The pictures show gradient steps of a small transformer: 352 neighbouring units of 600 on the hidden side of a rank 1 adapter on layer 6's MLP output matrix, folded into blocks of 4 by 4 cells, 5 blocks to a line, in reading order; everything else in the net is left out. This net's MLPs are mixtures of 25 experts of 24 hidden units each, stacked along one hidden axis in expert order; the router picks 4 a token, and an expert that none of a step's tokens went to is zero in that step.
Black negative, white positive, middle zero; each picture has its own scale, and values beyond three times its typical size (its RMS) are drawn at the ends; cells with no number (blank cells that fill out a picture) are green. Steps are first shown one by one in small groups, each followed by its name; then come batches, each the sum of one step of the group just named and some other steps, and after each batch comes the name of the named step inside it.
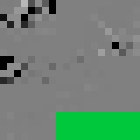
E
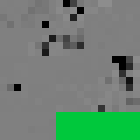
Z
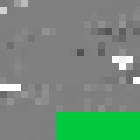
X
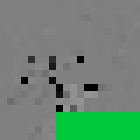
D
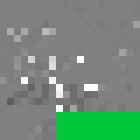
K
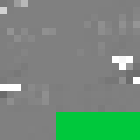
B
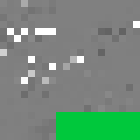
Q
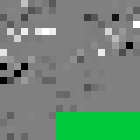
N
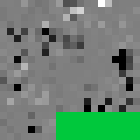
Z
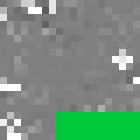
B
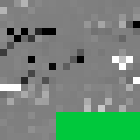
X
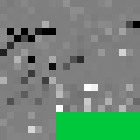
K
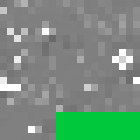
B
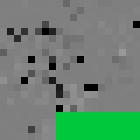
D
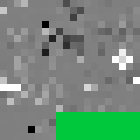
X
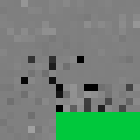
D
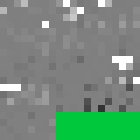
B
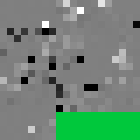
D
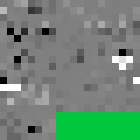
X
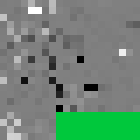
D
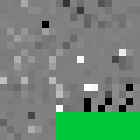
K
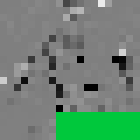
D
